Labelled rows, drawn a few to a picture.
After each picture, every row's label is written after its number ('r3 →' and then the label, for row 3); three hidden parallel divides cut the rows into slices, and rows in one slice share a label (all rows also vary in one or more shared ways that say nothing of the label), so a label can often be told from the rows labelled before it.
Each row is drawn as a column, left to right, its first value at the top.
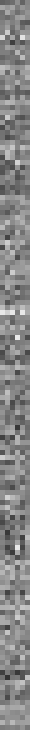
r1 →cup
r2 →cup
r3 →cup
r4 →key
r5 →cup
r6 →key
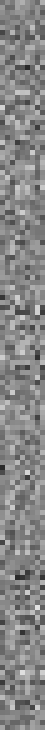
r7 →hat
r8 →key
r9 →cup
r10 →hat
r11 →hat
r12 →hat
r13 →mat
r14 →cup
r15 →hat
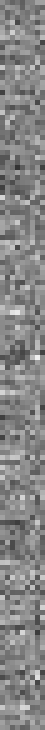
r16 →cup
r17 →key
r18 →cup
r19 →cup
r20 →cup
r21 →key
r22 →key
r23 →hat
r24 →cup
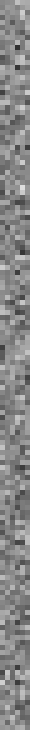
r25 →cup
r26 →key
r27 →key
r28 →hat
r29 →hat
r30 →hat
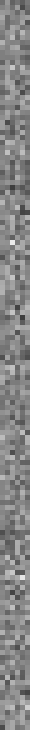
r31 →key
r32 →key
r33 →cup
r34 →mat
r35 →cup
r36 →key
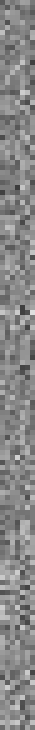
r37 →cup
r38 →key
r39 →key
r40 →cup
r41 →hat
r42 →hat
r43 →cup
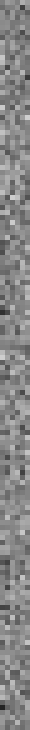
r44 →hat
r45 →hat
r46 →key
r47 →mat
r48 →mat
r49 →key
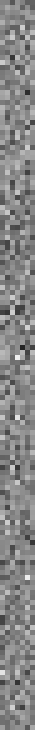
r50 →hat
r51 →hat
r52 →cup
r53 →hat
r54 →mat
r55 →cup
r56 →mat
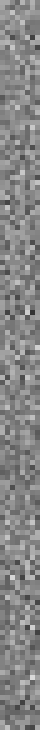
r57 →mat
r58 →hat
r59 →key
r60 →mat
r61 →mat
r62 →cup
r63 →hat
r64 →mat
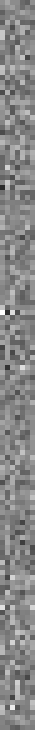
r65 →cup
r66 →hat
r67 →cup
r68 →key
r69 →key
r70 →key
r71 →key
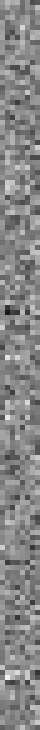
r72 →key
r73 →hat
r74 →hat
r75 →hat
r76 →mat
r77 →hat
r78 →cup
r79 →cup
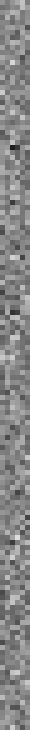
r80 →mat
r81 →key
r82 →hat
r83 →hat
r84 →key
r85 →key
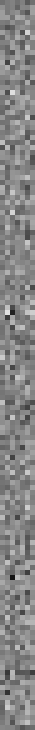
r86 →mat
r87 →cup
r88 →hat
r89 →key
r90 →key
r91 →cup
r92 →key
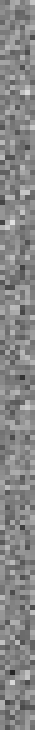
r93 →key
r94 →mat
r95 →key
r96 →key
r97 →hat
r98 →mat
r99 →mat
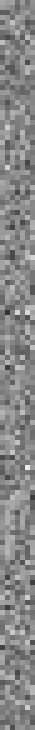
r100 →mat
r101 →hat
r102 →mat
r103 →cup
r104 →mat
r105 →cup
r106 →mat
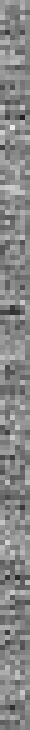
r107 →hat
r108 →hat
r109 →hat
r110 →hat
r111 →hat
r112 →mat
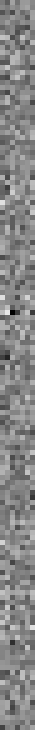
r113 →cup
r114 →cup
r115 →hat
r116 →mat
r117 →mat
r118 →key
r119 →hat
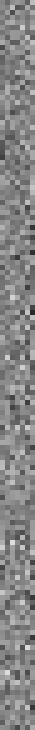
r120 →mat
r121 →mat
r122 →key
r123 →cup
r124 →mat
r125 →cup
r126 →hat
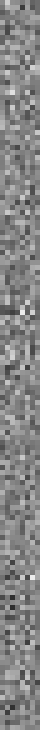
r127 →mat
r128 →hat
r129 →hat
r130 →mat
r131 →cup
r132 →hat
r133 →cup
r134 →mat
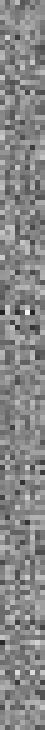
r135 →hat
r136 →cup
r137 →key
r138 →hat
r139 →key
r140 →cup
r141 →hat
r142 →cup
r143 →key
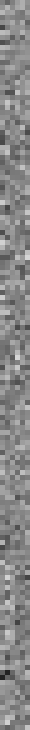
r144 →cup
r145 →cup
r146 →key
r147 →mat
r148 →mat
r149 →mat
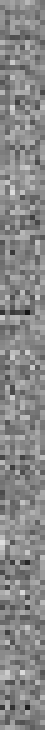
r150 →hat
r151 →mat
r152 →hat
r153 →mat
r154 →hat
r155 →hat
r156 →mat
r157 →key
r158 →key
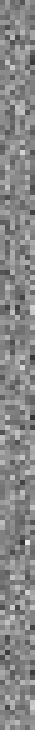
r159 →mat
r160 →mat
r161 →cup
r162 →mat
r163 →key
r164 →mat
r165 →cup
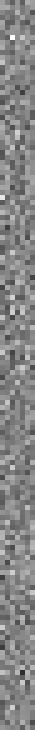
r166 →hat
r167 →mat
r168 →cup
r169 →mat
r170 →cup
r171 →mat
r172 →mat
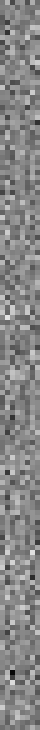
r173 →cup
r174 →hat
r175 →cup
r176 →key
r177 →key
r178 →cup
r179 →hat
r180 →key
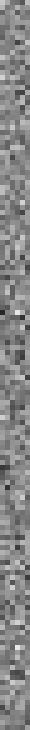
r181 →hat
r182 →mat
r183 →key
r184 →cup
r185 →cup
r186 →hat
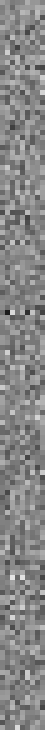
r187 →mat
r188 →hat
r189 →cup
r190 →mat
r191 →cup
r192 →hat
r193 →key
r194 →mat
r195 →hat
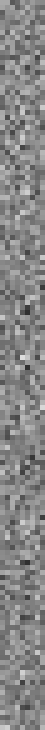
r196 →mat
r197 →mat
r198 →key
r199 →cup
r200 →hat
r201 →hat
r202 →mat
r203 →key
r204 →mat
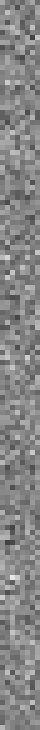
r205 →mat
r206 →mat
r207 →key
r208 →key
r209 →key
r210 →mat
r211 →mat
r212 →key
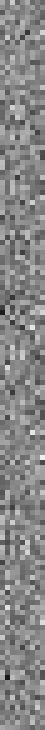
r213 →hat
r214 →cup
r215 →hat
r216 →key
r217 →hat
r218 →mat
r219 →cup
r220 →key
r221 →cup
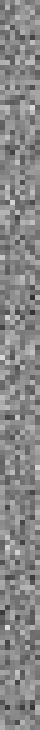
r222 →mat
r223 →hat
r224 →key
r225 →hat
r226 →key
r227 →mat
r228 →hat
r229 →key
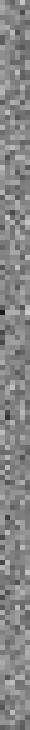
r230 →mat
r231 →key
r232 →key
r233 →key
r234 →mat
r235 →key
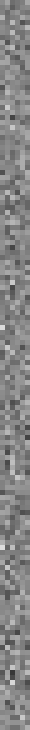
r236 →key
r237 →mat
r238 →key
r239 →key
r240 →mat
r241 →mat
